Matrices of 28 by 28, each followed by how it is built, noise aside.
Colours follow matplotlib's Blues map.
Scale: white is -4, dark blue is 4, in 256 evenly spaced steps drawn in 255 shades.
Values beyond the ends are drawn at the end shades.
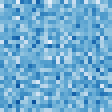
low rank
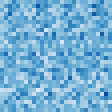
repeating columns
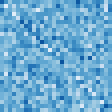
diagonal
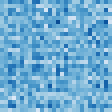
blocks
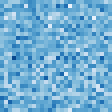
repeating columns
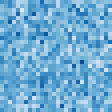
blocks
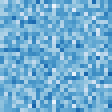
repeating rows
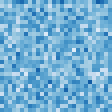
repeating columns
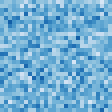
repeating columns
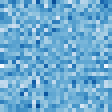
low rank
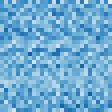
repeating columns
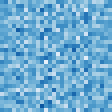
repeating rows
